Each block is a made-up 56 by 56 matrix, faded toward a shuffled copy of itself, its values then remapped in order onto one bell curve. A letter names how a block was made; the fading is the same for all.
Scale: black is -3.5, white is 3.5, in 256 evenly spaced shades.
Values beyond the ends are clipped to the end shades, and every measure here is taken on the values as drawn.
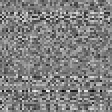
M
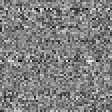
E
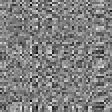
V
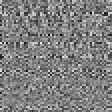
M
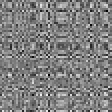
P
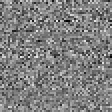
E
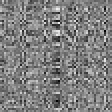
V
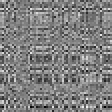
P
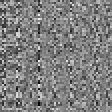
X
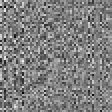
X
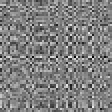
P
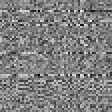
M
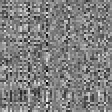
X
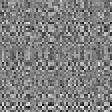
P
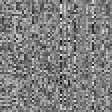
X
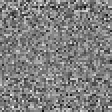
E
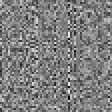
X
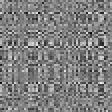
P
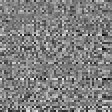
M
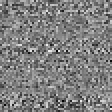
E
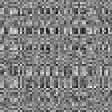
P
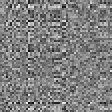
V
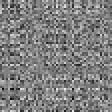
V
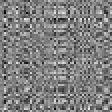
P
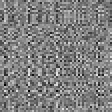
V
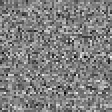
E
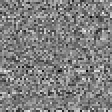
E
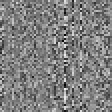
X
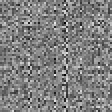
X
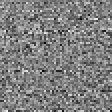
E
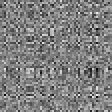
V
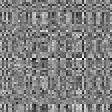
P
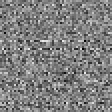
E
